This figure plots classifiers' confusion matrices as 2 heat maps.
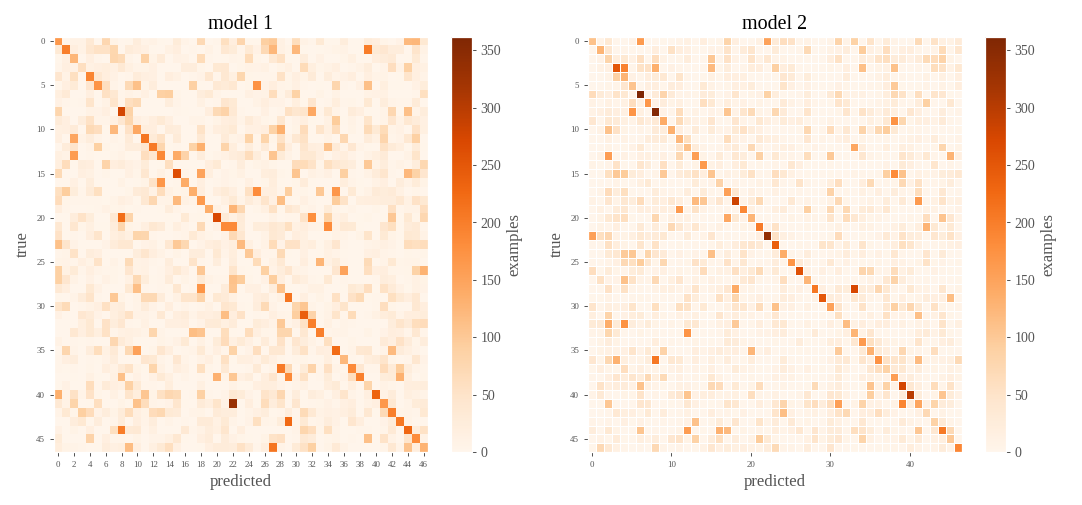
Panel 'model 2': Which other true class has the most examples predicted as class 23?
30
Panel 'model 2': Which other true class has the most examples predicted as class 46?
36
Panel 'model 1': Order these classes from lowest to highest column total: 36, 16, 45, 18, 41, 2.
16, 36, 2, 41, 45, 18
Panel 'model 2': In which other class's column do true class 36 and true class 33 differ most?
8
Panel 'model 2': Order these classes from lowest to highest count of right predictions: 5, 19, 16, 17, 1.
16, 5, 1, 17, 19
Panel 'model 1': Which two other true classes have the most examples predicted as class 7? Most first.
10, 29
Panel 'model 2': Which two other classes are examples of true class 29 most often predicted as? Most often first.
45, 18
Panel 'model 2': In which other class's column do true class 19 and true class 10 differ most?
11
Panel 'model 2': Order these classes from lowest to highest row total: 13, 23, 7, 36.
7, 23, 13, 36
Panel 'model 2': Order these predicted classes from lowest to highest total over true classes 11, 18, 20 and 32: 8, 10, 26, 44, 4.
26, 10, 8, 44, 4
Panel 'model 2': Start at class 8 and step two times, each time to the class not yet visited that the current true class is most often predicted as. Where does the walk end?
38
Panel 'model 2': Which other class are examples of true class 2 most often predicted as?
15
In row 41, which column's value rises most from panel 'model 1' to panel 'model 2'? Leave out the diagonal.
39
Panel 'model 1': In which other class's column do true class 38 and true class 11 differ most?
29
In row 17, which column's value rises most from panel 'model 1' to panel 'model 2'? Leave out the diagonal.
30
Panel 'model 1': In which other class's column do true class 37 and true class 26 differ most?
28
